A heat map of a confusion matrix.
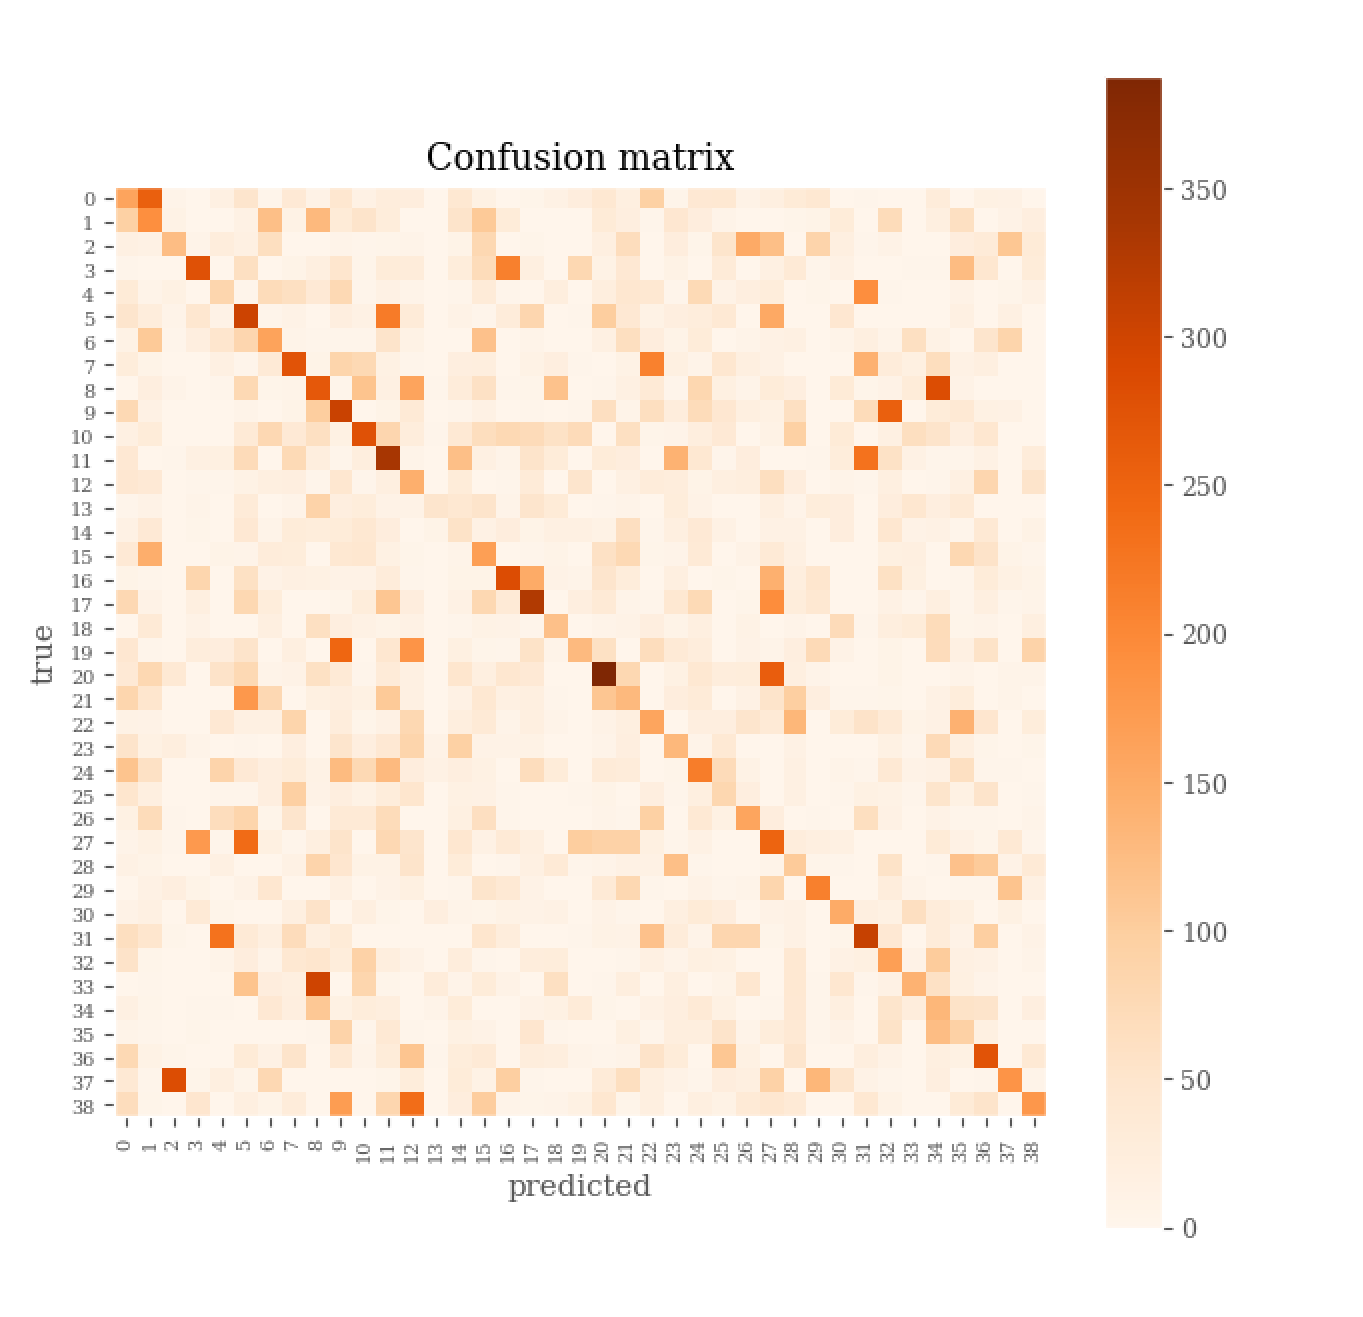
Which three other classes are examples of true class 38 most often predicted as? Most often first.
12, 9, 15
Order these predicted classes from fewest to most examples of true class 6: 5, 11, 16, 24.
16, 24, 11, 5
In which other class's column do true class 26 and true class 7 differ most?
22
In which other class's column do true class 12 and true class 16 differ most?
17
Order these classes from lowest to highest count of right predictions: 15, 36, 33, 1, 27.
33, 15, 1, 27, 36
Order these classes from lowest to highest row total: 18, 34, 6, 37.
18, 34, 6, 37
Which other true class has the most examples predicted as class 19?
27
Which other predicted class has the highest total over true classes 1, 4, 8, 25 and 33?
34
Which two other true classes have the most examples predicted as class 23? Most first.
11, 28
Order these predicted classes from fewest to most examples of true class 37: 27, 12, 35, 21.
35, 12, 21, 27
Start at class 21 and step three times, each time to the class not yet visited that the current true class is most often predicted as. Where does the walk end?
31
